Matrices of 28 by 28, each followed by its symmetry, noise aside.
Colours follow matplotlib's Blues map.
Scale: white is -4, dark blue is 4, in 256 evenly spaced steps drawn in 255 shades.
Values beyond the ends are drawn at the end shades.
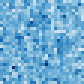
symmetric across the other diagonal.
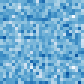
antisymmetric.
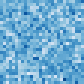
symmetric.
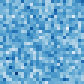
symmetric across the other diagonal.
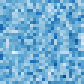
mirrored top to bottom.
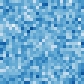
symmetric.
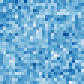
symmetric.
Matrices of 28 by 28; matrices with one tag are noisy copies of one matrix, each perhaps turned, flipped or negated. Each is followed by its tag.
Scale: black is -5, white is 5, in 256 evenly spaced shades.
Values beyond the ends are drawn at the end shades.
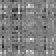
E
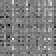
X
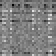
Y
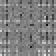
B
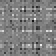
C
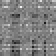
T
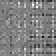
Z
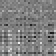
Z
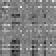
T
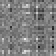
E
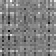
B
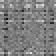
Y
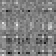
E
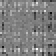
Y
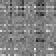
T
